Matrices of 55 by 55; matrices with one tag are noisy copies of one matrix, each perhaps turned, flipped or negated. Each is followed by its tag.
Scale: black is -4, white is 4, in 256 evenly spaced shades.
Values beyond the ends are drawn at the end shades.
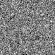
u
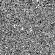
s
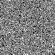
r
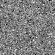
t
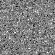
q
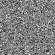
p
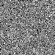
t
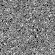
t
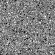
q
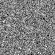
u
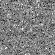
s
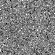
t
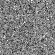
u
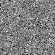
t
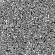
p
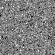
q
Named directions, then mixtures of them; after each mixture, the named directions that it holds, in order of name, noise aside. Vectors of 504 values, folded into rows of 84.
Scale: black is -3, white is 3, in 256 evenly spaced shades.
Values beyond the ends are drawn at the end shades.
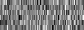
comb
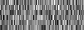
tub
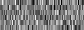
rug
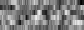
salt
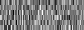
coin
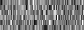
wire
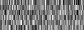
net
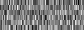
net, rug.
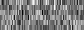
coin, rug, salt.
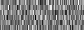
net, rug, wire.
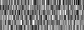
net.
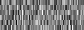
coin, rug.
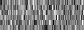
wire.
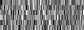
coin, wire.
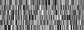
coin.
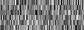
rug, tub.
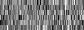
comb.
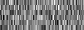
tub.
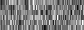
salt, tub, wire.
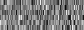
comb, rug.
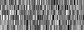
comb, tub.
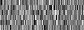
rug, wire.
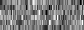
salt, wire.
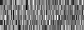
coin, rug, wire.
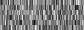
net, wire.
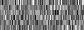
rug.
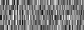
coin, tub.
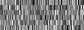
rug.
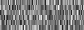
net, tub.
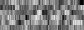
salt.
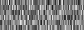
coin, net.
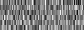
net.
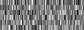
net.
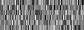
rug.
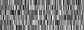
coin, net, tub.
